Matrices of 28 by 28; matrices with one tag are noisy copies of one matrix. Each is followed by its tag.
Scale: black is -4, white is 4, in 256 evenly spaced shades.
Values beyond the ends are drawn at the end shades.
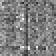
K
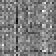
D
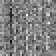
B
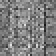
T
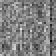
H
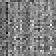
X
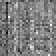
X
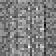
T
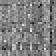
H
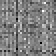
D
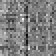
K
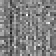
B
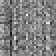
B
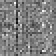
D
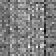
T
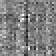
K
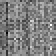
X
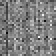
X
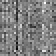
D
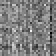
H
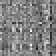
H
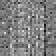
T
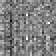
B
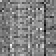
T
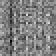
B
